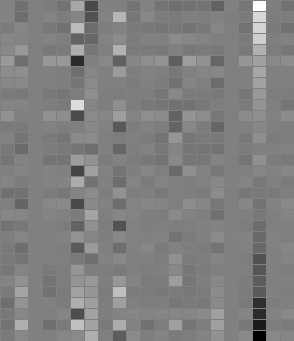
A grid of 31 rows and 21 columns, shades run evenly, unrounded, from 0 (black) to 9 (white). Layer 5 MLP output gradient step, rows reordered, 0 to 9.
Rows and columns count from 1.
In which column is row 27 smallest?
19
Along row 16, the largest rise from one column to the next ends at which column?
7
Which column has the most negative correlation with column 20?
6
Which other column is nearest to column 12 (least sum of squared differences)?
5
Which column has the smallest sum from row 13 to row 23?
9
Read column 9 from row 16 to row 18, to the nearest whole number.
4 4 5
